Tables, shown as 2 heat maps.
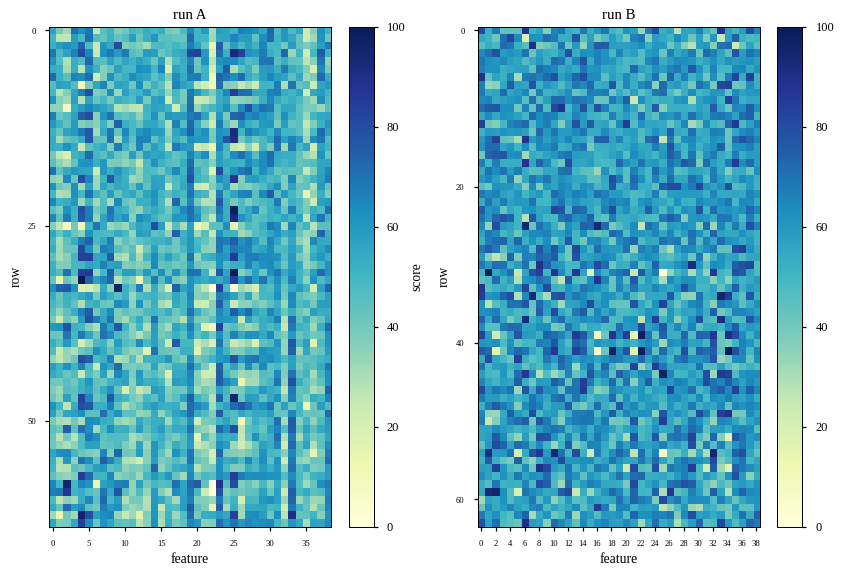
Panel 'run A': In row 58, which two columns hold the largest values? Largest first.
2, 23
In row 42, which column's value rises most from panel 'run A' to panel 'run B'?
1
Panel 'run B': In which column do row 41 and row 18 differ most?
34
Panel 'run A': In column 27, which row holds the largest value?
10
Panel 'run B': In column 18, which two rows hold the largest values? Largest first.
41, 39
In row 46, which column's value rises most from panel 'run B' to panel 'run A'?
5
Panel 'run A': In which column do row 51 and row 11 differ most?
26
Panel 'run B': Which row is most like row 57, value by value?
38
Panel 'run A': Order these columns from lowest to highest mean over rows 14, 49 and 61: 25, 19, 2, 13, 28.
13, 28, 2, 25, 19
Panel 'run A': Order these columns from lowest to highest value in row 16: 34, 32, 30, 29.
34, 32, 29, 30
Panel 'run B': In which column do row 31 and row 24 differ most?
25
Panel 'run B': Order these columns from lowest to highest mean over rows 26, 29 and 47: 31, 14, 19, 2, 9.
31, 2, 19, 14, 9
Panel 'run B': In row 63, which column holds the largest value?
6
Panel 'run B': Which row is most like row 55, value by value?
42
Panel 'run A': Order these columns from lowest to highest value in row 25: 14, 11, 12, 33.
11, 12, 33, 14
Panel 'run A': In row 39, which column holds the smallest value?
12
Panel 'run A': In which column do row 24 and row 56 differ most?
25
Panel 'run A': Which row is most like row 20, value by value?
9
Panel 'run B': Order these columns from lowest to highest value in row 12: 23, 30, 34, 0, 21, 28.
30, 21, 23, 28, 34, 0
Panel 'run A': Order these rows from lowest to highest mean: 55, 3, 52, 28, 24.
52, 55, 28, 24, 3
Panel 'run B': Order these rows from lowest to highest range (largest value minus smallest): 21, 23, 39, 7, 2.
21, 23, 7, 2, 39
